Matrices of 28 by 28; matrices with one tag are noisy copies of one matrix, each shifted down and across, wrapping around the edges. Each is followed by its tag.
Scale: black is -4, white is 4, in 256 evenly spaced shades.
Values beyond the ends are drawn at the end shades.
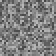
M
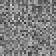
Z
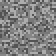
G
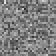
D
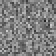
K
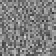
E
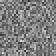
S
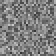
E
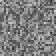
M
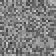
Z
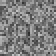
M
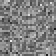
D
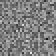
E
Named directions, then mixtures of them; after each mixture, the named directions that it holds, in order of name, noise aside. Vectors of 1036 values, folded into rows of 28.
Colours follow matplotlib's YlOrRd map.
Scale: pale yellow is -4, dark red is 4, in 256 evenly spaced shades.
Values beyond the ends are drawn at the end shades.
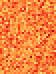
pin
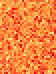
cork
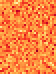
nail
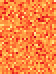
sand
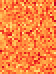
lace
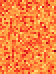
cork, nail, pin.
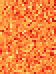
cork, lace, nail.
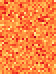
sand.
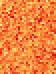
cork, pin, sand.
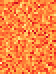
nail, pin, sand.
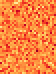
nail.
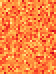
cork, nail, pin.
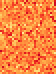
lace.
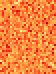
nail.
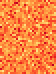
cork, nail, pin.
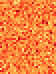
cork, nail.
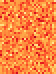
sand.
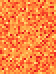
pin.
